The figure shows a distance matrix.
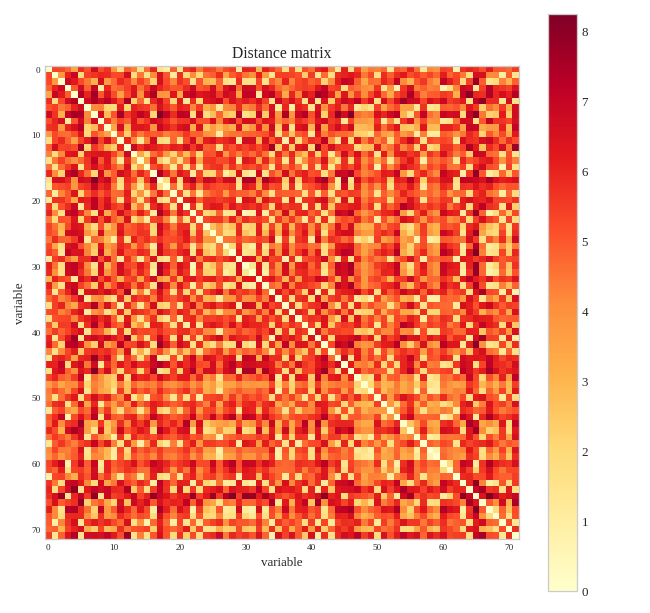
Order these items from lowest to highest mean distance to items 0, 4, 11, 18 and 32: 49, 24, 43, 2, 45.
43, 49, 2, 24, 45
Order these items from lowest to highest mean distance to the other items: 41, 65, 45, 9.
9, 41, 45, 65
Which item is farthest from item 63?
65
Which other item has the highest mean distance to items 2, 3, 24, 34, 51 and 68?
17
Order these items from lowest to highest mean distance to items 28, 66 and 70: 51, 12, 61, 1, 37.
37, 12, 51, 1, 61
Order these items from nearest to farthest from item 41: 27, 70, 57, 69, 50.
69, 50, 27, 57, 70
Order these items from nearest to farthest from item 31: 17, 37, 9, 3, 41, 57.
9, 37, 41, 57, 3, 17
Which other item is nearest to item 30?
22
